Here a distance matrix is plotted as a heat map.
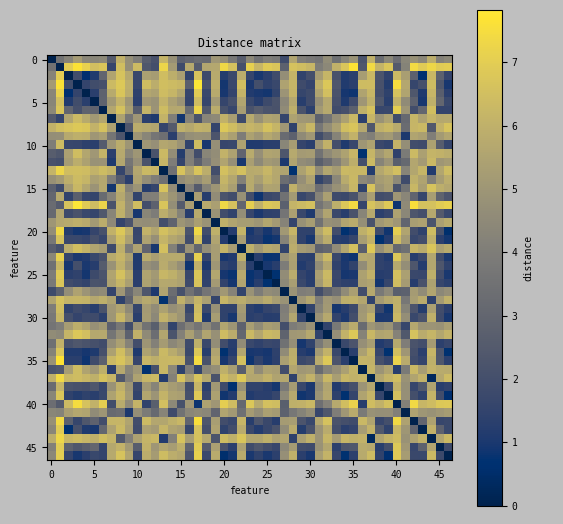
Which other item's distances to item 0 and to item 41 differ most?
9
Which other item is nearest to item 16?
24
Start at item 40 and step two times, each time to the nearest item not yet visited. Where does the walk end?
36
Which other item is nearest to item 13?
28
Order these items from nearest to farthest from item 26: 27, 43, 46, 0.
46, 43, 0, 27
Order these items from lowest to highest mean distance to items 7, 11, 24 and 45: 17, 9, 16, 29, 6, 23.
16, 29, 23, 6, 17, 9
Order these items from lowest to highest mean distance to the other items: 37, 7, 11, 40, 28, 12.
12, 7, 11, 28, 40, 37
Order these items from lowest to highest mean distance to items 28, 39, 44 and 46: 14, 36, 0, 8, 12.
8, 14, 0, 12, 36
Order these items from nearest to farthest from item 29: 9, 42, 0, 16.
16, 42, 0, 9
